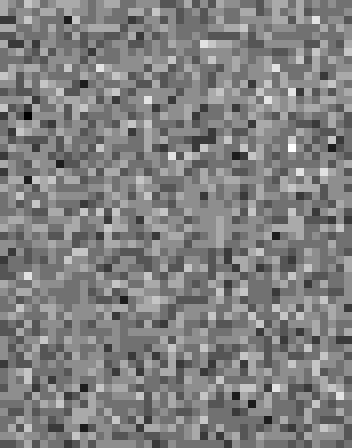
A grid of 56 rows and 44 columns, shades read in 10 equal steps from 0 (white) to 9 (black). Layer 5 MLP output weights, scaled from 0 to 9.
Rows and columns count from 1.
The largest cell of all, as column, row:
4, 15
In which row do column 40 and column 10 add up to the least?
3
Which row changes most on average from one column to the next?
50
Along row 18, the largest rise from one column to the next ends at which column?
43
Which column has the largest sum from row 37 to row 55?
34
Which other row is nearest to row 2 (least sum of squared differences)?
31
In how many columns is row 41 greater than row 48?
20
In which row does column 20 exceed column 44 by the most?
14
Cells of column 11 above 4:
27
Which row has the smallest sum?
29
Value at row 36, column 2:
4
